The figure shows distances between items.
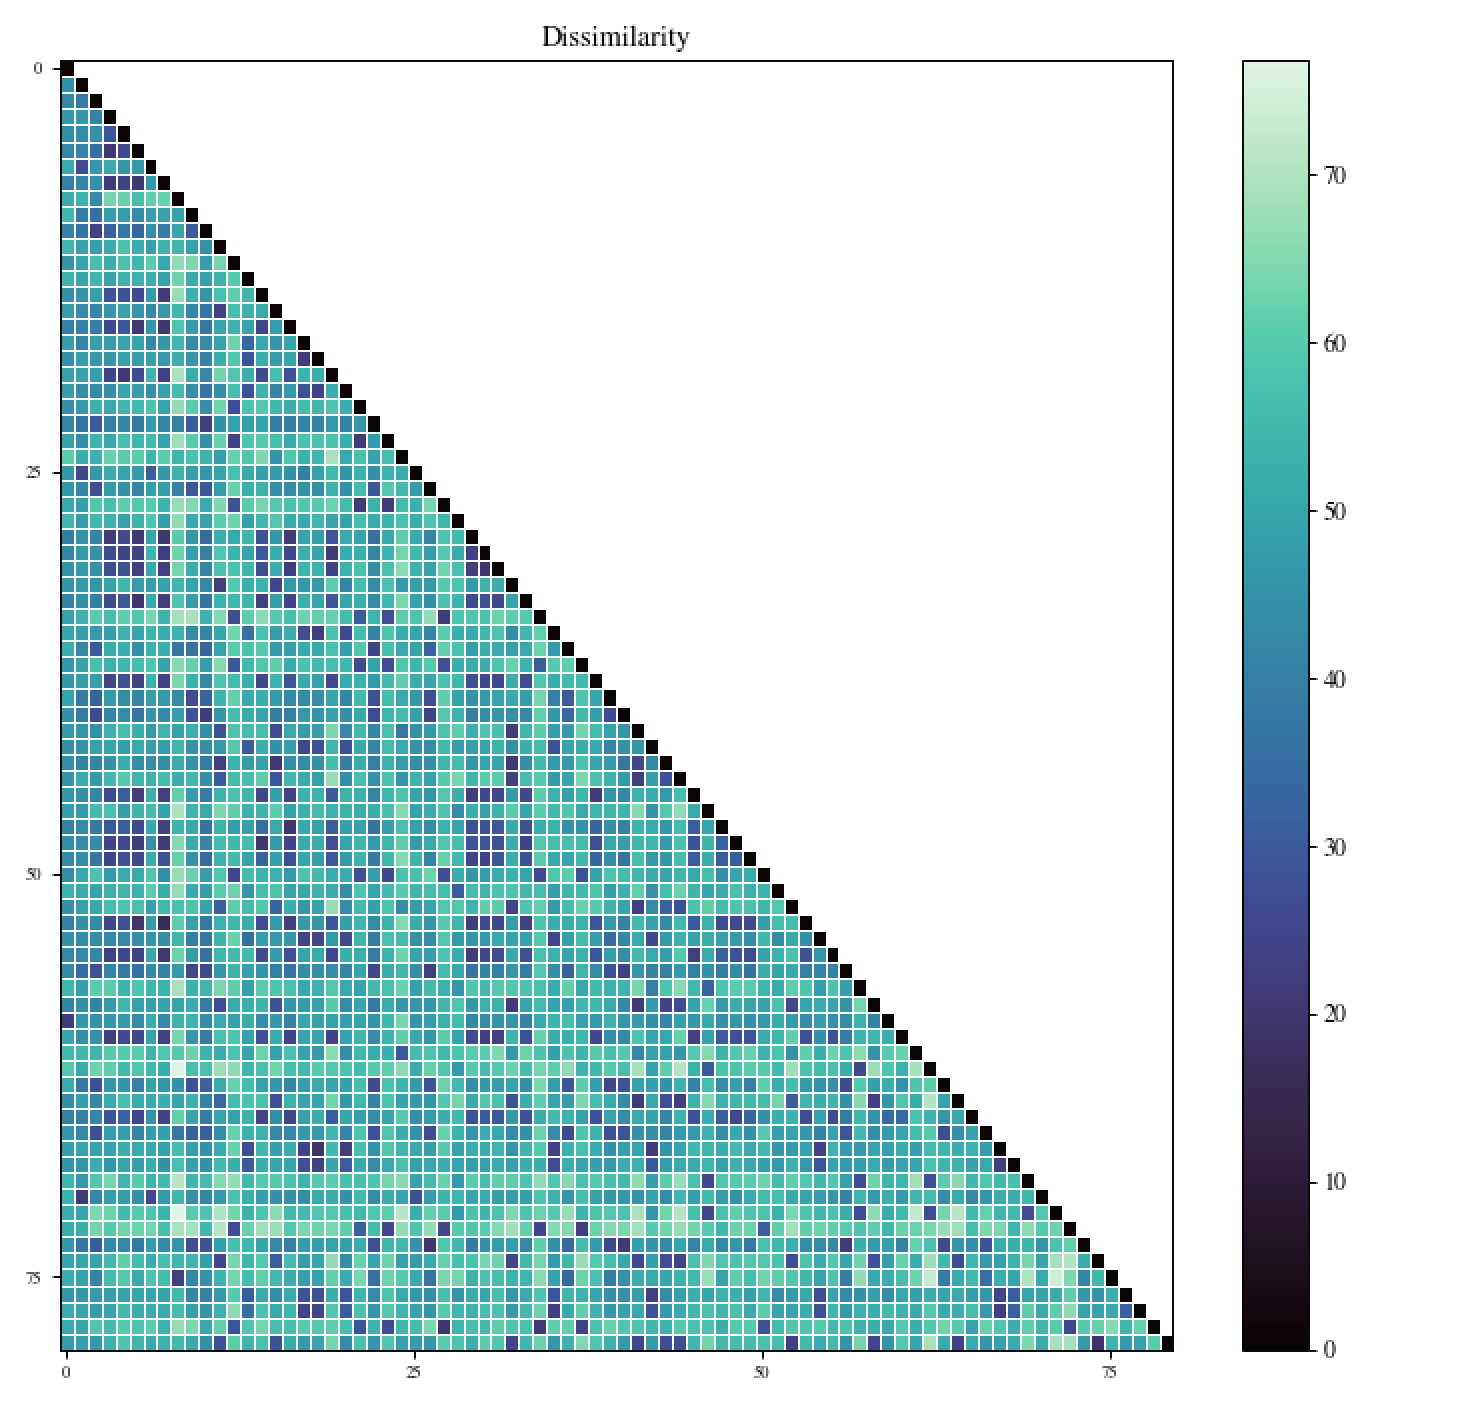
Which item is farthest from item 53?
24
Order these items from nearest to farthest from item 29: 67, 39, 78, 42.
39, 42, 67, 78
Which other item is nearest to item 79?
74
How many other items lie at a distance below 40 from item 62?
4
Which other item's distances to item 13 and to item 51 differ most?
18
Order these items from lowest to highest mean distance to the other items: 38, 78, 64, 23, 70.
38, 70, 64, 23, 78
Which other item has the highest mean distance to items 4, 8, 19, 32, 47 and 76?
72
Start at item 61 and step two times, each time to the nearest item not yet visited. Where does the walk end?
41
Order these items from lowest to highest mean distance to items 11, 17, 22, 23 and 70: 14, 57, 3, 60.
3, 60, 14, 57
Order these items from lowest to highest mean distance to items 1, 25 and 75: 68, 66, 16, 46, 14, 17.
66, 17, 16, 68, 14, 46
